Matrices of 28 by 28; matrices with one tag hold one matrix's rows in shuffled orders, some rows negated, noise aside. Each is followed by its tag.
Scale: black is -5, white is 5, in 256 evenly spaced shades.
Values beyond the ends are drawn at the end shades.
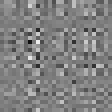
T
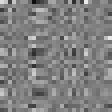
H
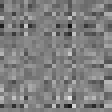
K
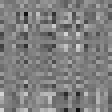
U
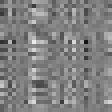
H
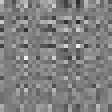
U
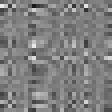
H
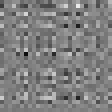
U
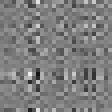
T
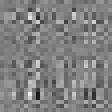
T
